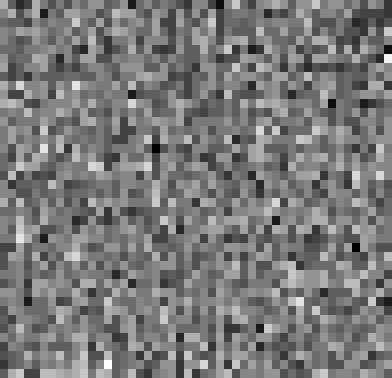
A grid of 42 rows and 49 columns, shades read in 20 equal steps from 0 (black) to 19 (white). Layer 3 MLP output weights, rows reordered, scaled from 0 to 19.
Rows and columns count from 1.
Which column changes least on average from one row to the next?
28
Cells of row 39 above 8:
27
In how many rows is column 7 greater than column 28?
16
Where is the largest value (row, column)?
41, 14
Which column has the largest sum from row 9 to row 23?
19
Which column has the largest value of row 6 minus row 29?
29
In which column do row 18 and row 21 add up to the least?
2
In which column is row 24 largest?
34
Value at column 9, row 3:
9
